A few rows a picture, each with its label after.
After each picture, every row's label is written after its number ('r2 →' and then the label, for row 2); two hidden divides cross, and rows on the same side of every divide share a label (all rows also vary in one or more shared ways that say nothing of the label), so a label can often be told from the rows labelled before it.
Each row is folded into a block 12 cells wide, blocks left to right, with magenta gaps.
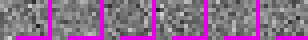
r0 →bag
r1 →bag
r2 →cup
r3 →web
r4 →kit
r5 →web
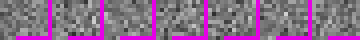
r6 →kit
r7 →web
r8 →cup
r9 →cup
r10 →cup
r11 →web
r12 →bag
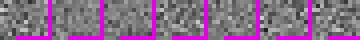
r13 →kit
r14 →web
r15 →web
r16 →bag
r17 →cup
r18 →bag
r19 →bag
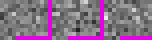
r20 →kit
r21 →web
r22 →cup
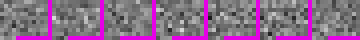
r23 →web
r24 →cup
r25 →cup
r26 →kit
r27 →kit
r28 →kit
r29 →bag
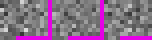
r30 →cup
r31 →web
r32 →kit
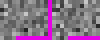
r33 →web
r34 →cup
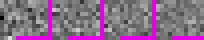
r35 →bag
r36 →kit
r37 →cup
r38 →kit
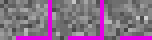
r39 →cup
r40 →cup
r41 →cup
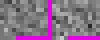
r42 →cup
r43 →bag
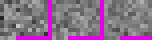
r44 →web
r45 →web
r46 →cup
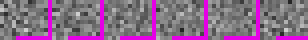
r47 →kit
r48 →web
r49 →web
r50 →web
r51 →bag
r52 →cup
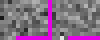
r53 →web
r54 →bag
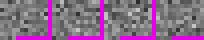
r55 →web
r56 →kit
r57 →web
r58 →cup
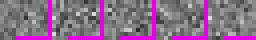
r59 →kit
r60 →bag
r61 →bag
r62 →bag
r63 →kit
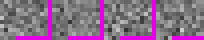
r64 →bag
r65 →kit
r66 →web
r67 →cup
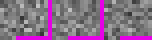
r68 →cup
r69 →bag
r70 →kit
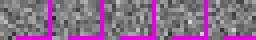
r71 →cup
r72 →web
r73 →kit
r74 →kit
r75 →kit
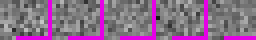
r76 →cup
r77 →bag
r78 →bag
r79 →web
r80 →kit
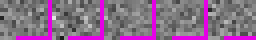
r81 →web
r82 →cup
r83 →kit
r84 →kit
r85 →web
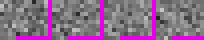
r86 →bag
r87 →kit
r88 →cup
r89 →bag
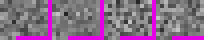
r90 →web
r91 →web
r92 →bag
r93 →bag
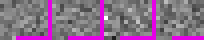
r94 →web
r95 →kit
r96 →cup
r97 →bag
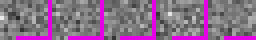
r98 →cup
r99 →web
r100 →cup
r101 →kit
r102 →cup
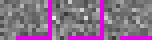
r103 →web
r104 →web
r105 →cup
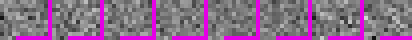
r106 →bag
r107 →cup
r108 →kit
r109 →bag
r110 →web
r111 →web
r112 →bag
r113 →cup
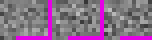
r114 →kit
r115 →web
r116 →kit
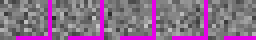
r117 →cup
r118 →web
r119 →cup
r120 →bag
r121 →kit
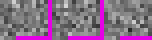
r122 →kit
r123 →kit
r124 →bag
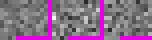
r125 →cup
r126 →cup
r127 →bag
